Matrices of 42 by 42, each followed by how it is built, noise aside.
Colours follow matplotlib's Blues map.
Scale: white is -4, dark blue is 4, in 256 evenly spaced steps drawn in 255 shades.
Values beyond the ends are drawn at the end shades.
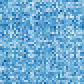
blocks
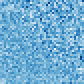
upper triangular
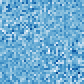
block diagonal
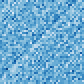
Hankel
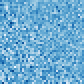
lower triangular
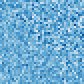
upper triangular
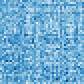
blocks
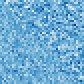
upper triangular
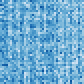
blocks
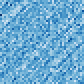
Hankel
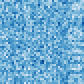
blocks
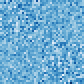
block diagonal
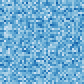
blocks
